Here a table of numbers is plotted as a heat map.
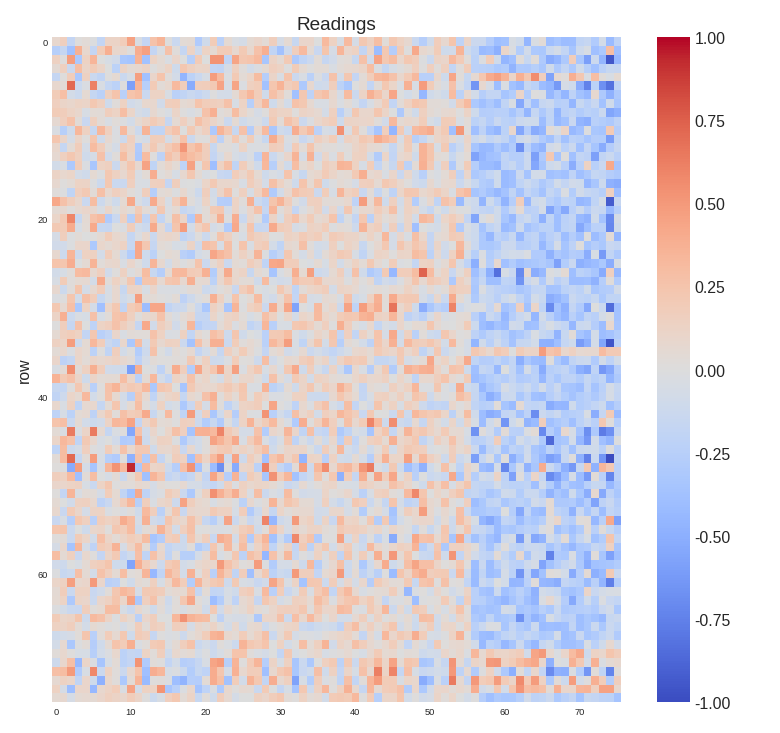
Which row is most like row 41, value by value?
19
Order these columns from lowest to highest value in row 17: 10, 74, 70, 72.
72, 70, 10, 74
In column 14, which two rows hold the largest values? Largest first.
73, 30
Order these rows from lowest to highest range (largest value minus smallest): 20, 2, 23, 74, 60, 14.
74, 23, 14, 60, 20, 2
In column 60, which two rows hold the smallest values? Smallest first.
48, 43
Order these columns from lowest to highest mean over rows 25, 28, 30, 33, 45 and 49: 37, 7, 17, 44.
17, 7, 44, 37
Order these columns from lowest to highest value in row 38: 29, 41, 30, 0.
30, 41, 29, 0
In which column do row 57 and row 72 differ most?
69
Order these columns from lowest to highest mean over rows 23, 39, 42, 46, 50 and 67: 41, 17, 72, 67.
72, 67, 17, 41
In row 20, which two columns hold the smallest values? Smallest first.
74, 56
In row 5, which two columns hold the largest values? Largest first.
2, 5
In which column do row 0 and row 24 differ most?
10
